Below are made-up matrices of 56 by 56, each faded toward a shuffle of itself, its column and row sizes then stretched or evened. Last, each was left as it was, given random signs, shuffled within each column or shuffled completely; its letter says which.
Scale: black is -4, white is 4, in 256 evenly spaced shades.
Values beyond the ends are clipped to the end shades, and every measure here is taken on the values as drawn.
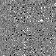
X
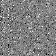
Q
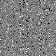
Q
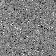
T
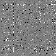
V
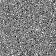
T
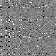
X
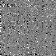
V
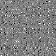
X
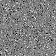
T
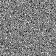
T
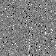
Q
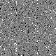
Q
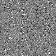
Q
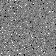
T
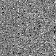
Q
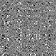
X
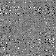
V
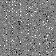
Q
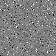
T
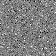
T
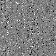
Q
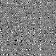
V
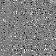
X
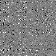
V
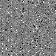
Q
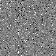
Q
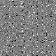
X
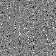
Q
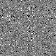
V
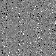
Q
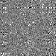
X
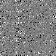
V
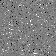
T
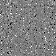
Q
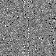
Q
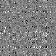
X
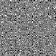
X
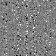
Q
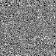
V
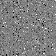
Q
